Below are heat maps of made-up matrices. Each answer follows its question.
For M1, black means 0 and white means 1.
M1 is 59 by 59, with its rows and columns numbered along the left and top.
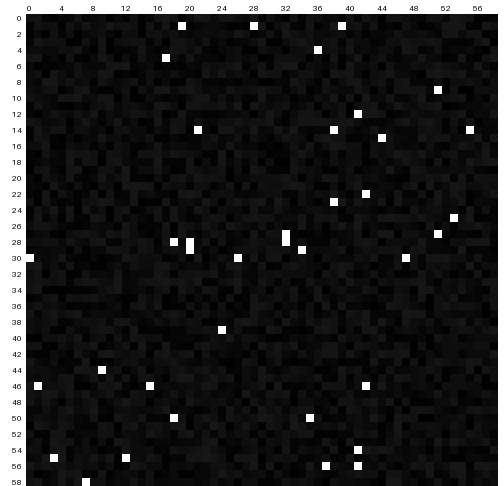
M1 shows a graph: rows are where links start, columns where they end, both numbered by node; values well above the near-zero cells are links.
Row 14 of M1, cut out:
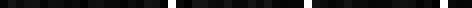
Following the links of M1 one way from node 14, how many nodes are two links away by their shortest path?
2
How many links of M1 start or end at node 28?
4
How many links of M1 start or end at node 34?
1
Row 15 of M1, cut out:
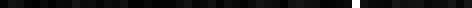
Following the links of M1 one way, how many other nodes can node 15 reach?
3
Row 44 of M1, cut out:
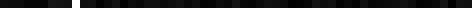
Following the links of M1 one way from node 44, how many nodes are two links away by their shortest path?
1
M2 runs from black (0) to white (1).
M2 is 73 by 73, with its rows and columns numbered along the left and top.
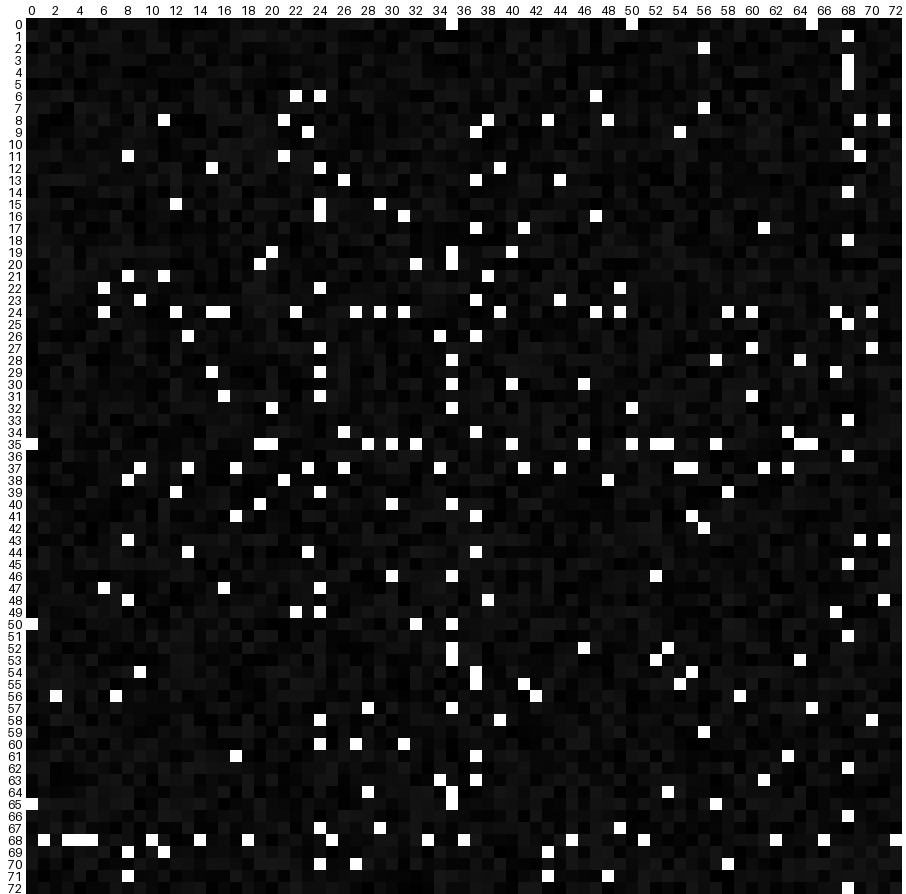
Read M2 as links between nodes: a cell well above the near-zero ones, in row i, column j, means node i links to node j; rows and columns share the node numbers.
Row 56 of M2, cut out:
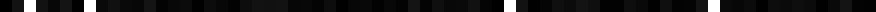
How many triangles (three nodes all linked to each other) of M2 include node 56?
0
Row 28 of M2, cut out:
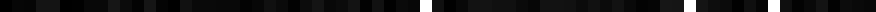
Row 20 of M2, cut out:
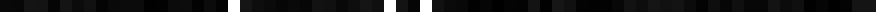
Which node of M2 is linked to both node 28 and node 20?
node 35
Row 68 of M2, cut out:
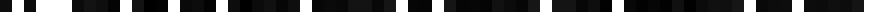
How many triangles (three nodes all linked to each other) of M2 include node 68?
0
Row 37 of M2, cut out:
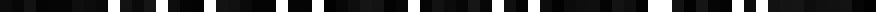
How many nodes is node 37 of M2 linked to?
12
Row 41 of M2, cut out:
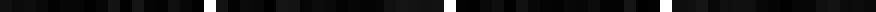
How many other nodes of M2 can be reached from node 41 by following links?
12
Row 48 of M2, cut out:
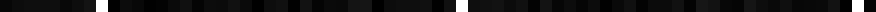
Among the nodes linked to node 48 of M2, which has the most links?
node 8
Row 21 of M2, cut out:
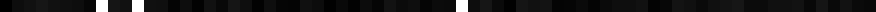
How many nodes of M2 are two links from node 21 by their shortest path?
4
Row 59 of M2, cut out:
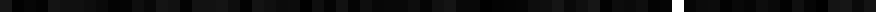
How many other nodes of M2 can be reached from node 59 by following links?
4
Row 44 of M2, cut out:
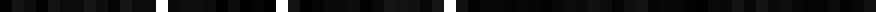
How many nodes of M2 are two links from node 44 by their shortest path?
9
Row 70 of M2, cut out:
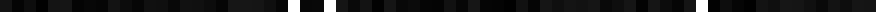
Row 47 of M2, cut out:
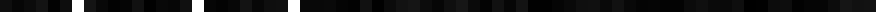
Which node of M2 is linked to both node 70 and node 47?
node 24
